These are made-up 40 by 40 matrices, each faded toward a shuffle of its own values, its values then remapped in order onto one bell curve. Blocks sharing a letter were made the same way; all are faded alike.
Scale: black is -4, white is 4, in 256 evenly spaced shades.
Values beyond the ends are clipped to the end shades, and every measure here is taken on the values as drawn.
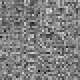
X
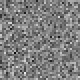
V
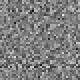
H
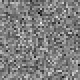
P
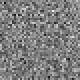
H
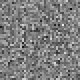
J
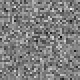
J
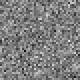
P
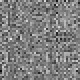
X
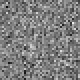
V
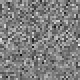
J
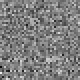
H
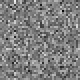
V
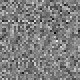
H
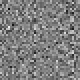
X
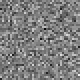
H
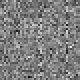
X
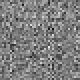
X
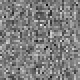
X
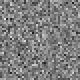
V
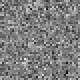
J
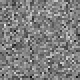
V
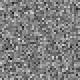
P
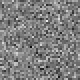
V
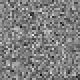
V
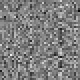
X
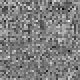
H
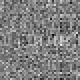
X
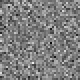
V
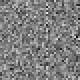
V
